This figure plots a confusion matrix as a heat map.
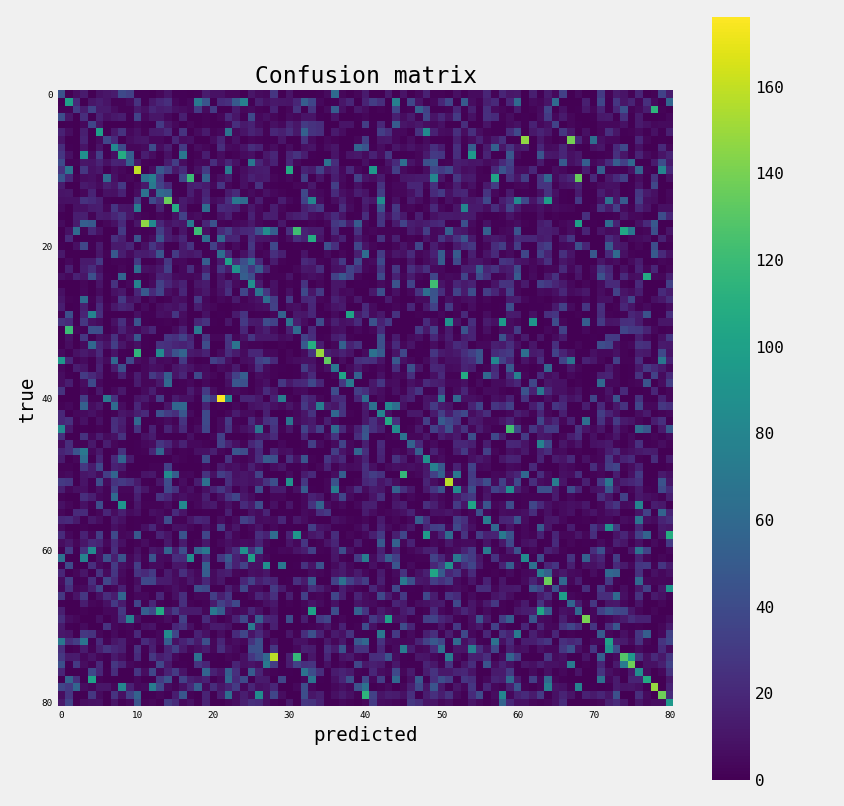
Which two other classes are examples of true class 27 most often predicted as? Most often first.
3, 49
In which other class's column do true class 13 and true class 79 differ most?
40
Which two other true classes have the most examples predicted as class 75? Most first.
74, 18
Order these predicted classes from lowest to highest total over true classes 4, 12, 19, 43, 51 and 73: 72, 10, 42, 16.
16, 42, 10, 72
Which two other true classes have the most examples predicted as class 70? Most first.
6, 21
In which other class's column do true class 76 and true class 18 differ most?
31
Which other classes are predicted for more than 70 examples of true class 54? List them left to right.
8, 16, 76
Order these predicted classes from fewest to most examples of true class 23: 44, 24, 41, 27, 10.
41, 27, 44, 24, 10
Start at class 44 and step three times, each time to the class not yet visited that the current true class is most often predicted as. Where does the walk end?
36
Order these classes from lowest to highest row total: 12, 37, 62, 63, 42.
12, 42, 63, 37, 62
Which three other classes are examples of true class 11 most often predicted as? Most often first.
68, 17, 57
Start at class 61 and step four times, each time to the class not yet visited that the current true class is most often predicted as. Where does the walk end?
45
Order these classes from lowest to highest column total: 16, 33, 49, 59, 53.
53, 16, 33, 59, 49
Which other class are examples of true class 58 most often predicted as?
80
